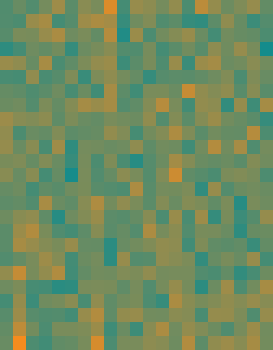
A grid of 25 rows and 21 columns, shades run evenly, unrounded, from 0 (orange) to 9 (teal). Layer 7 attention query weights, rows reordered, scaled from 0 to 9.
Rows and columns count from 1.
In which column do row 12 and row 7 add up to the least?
15
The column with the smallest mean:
14
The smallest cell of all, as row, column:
25, 2
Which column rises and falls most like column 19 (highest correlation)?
17
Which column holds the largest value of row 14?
16
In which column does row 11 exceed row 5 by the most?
4
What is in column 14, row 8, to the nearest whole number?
5
